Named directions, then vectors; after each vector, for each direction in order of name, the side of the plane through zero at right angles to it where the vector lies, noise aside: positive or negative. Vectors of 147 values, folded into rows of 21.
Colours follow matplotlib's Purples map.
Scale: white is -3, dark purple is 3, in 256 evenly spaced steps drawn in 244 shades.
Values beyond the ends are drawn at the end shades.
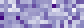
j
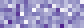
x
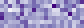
positive, negative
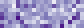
positive, positive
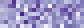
negative, negative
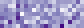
positive, positive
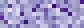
positive, negative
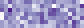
negative, positive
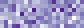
negative, negative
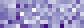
positive, positive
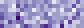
positive, positive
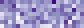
negative, negative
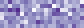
negative, positive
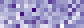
negative, negative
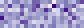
positive, negative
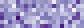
positive, positive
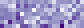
positive, positive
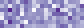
negative, positive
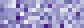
positive, positive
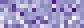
negative, negative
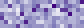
positive, negative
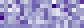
positive, negative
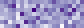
negative, negative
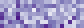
positive, positive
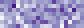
negative, negative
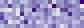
positive, negative
